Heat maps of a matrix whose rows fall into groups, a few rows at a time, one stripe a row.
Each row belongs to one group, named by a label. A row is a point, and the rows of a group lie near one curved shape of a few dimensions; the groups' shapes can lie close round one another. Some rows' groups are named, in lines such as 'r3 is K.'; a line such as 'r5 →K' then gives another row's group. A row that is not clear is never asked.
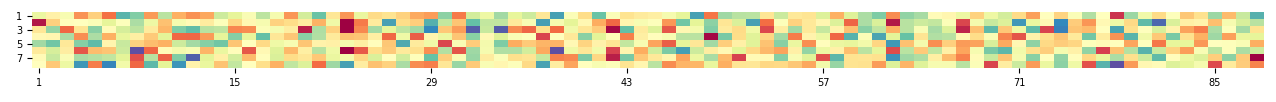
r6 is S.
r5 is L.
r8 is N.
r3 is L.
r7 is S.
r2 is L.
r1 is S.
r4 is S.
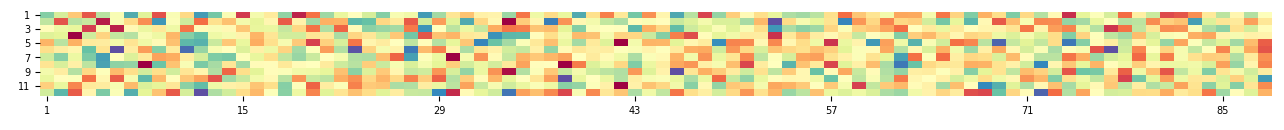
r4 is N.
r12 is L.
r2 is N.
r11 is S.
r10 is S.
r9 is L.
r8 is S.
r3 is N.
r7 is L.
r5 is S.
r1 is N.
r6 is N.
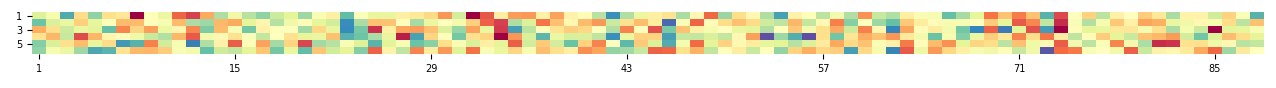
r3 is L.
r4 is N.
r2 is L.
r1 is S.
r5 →N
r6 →L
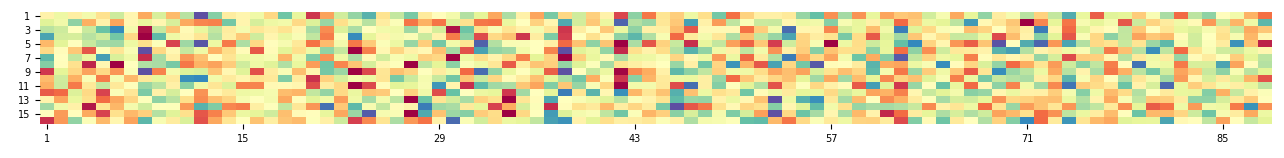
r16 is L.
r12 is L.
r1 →S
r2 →S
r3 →S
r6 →S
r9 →S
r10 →S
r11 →L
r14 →L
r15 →N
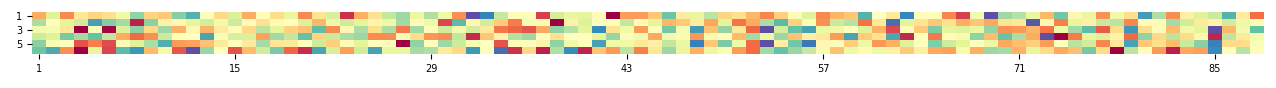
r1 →S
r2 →S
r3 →N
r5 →N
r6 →N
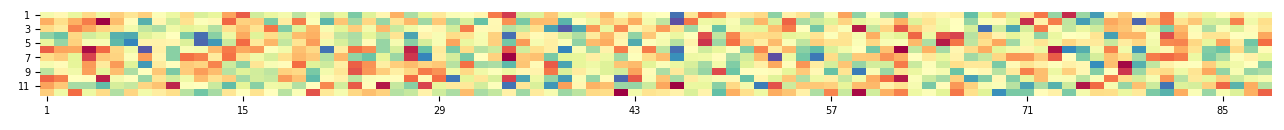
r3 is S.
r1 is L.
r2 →L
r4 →N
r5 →N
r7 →N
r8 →S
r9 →S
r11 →L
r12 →S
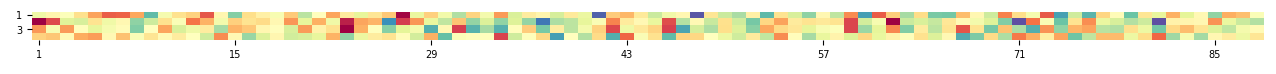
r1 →N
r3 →L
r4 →L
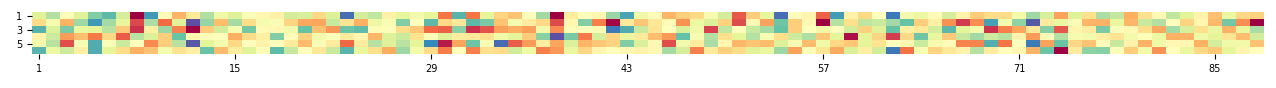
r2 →S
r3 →S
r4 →S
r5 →L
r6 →L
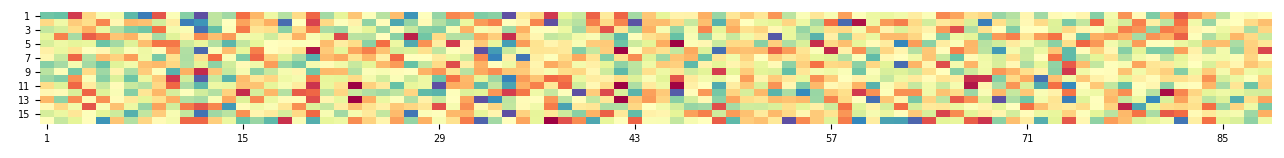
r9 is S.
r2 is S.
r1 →N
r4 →N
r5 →L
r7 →N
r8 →L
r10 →L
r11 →L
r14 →S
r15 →N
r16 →S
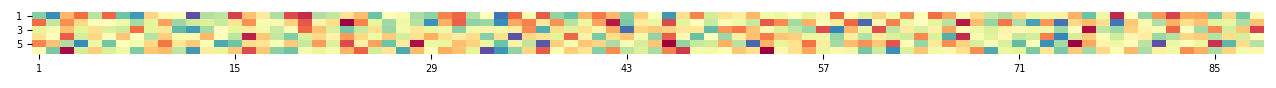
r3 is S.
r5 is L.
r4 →N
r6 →N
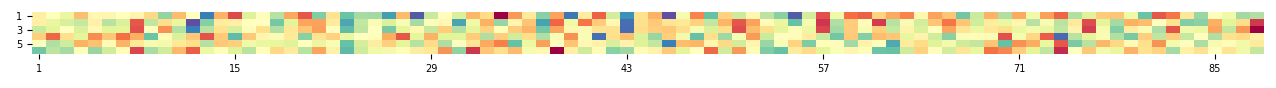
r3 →S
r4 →N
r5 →L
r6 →S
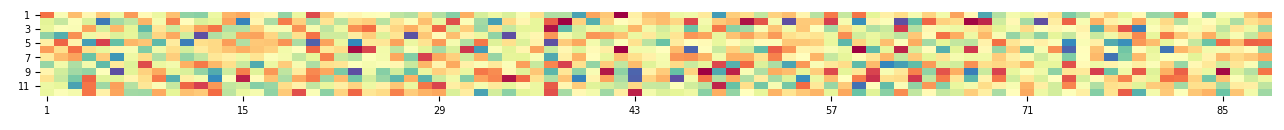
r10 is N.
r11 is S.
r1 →S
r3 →S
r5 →N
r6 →L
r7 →N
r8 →S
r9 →N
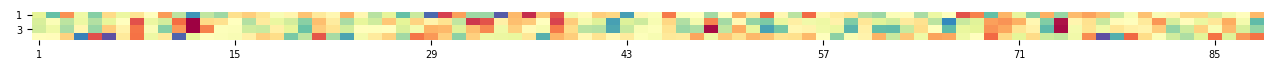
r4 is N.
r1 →L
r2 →S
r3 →S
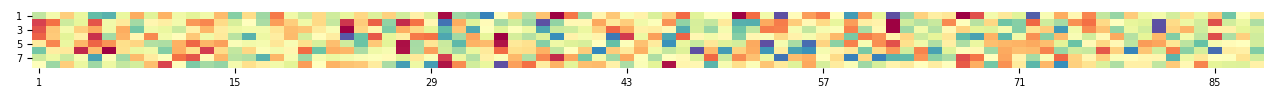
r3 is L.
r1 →S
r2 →L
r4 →L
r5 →N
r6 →N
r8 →L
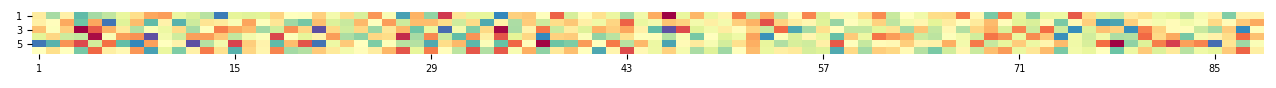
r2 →N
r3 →L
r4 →N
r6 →N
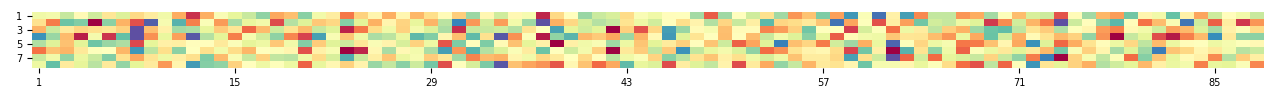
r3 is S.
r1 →S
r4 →N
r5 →S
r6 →L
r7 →L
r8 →L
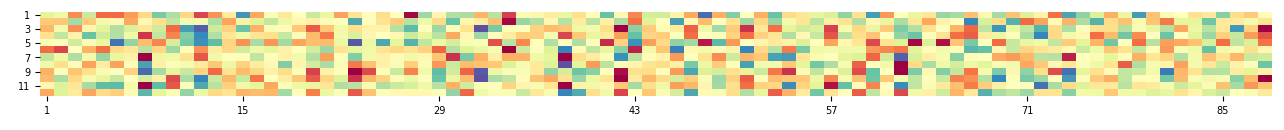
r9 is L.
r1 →N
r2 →L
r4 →S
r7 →S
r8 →S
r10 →S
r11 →S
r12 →S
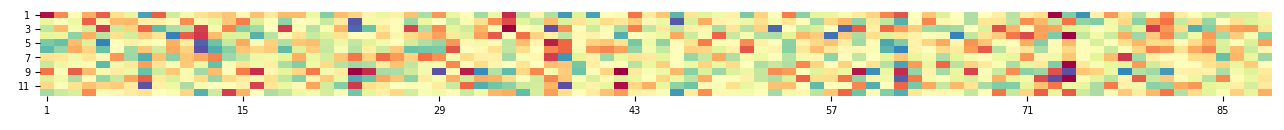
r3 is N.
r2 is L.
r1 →L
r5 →L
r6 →L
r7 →S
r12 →L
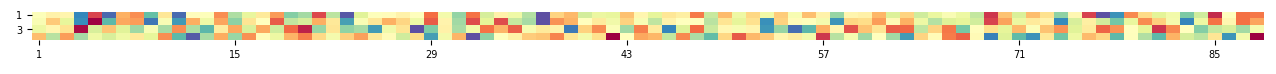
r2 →N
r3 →N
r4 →S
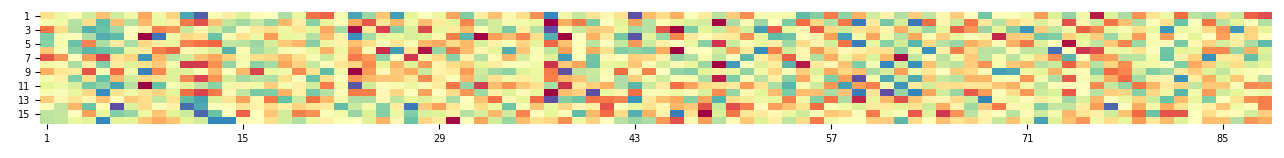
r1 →S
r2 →S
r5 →S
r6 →L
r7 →L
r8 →S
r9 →S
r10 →S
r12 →S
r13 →S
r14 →N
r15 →N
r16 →L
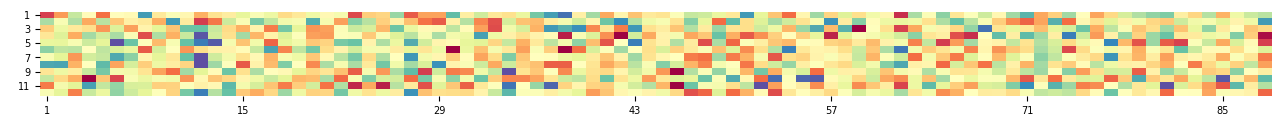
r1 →L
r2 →S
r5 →N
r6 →S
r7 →N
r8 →L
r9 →L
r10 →N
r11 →L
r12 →N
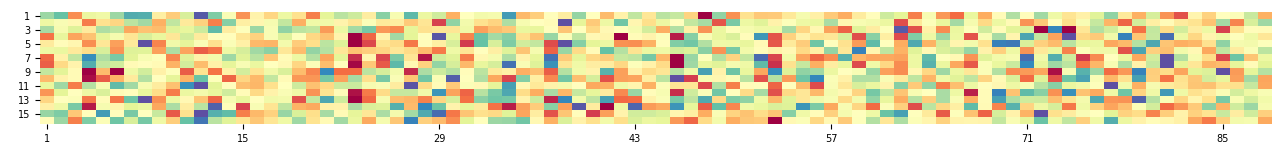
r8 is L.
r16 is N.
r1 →N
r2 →S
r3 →L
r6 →S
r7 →L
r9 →N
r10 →L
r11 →N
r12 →L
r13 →S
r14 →N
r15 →L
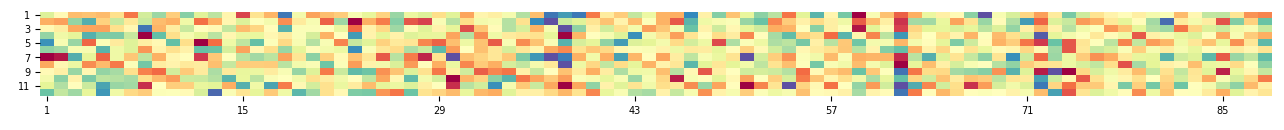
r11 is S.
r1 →S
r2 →L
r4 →S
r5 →S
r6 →L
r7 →L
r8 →S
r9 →L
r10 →L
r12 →L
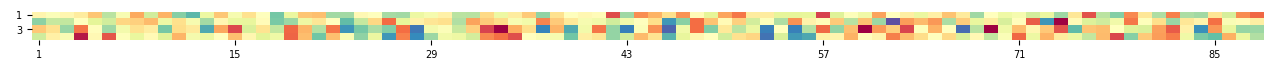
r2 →L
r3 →N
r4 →N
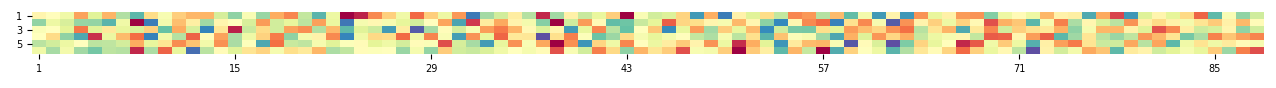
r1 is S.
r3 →N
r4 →N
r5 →S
